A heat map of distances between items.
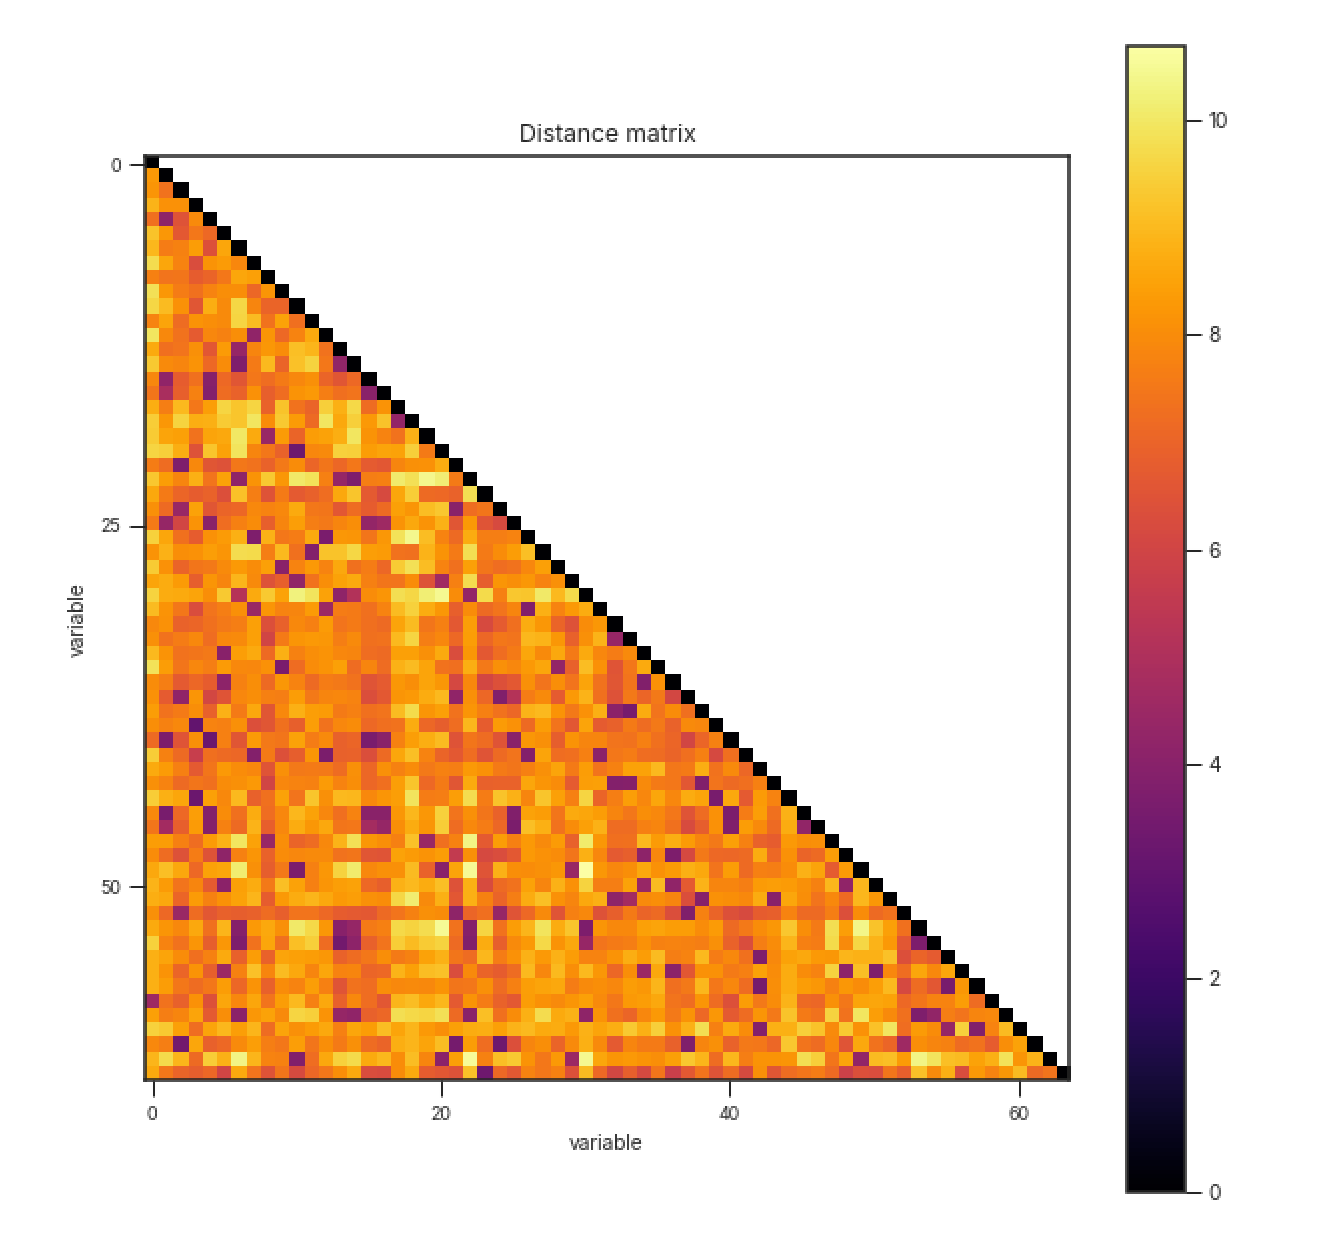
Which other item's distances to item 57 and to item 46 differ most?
60
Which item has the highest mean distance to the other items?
18
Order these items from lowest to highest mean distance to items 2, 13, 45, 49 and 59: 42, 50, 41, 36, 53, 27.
53, 41, 36, 42, 50, 27
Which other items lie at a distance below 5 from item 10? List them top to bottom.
20, 29, 49, 62
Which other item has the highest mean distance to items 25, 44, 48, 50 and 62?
30
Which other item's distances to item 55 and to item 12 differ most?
26
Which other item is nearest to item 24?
61
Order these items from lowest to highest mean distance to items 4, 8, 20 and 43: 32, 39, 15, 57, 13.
32, 15, 39, 57, 13
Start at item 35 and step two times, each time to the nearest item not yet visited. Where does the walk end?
28
